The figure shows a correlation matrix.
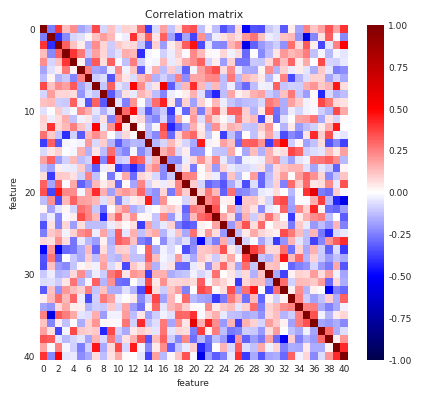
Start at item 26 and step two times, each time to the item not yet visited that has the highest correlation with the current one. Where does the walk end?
2
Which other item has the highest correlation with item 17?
15
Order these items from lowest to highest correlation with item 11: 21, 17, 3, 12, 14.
17, 14, 21, 12, 3
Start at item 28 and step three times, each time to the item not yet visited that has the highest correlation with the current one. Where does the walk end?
21
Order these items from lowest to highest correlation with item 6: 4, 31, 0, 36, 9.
9, 4, 0, 31, 36
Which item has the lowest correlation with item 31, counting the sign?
26
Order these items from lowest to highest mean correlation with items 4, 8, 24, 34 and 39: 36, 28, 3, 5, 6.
6, 5, 36, 28, 3
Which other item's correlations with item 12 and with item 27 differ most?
7
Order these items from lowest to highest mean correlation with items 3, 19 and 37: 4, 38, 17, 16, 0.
17, 16, 38, 0, 4
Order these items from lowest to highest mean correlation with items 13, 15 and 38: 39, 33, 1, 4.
4, 39, 33, 1
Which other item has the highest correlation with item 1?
12
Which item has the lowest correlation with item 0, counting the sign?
27
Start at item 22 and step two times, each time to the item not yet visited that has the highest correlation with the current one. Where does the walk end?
20
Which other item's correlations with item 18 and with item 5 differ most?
19
